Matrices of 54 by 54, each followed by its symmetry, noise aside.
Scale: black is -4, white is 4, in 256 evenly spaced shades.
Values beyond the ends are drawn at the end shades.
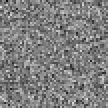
antisymmetric.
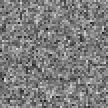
same after a half turn.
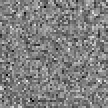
symmetric across the other diagonal.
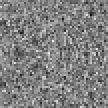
mirrored top to bottom.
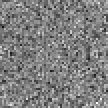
mirrored top to bottom.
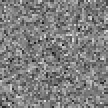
symmetric across the other diagonal.
